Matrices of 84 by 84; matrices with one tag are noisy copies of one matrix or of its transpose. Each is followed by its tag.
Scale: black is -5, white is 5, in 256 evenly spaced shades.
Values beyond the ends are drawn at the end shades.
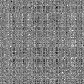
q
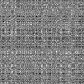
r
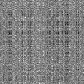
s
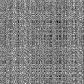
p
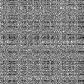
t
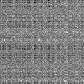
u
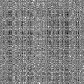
s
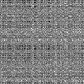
u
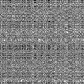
u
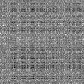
s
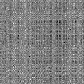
p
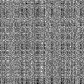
t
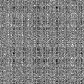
q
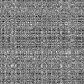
r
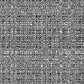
r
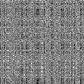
t
